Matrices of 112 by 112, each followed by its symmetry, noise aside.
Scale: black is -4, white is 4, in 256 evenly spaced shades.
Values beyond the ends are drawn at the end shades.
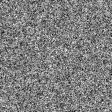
symmetric.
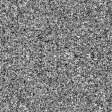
mirrored top to bottom.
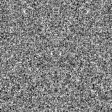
mirrored left to right.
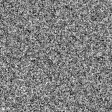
symmetric across the other diagonal.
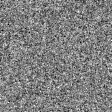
antisymmetric.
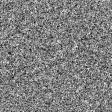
no symmetry.
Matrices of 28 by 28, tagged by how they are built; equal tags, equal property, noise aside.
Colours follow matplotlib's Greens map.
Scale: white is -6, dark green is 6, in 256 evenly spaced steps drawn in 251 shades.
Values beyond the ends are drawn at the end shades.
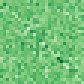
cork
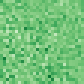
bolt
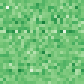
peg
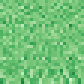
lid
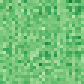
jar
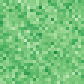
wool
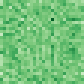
lid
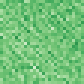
wool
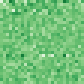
peg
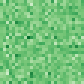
lid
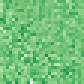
bolt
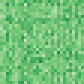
jar
